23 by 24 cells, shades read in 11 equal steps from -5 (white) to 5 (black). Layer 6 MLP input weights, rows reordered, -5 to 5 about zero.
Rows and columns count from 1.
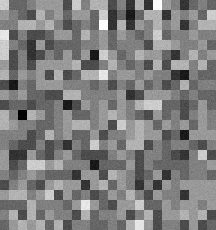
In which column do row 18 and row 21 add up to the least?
10
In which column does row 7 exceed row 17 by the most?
4
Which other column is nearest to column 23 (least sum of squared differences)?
14
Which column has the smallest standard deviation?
22
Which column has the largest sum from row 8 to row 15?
21
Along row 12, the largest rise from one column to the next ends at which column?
3
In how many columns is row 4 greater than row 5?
6
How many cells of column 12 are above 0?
7
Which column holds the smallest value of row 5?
1
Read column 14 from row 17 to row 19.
1 -1 -1
